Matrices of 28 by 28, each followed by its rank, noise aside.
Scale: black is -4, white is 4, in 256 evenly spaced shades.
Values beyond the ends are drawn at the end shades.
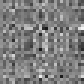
three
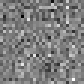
six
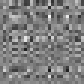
two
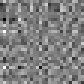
three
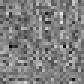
six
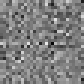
six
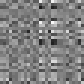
two
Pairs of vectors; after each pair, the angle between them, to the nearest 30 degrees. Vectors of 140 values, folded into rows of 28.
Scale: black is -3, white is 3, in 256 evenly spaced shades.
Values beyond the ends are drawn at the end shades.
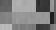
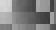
120 degrees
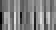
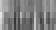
150 degrees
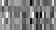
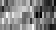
60 degrees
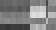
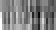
120 degrees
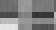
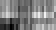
150 degrees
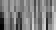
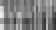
150 degrees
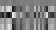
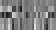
30 degrees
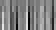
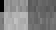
90 degrees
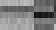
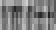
60 degrees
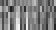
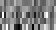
120 degrees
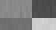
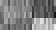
30 degrees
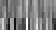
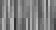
60 degrees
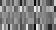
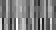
90 degrees
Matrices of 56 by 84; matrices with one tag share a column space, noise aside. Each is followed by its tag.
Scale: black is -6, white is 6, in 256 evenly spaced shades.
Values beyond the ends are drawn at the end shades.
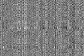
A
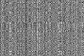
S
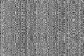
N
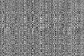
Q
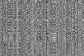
N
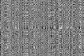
A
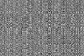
Q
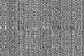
A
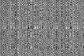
A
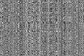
S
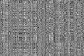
N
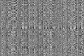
A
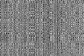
N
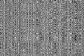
N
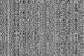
N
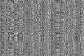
N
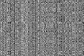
S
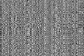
Q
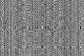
A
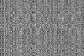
Q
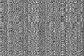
S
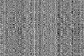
Q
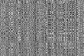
N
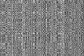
N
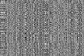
N
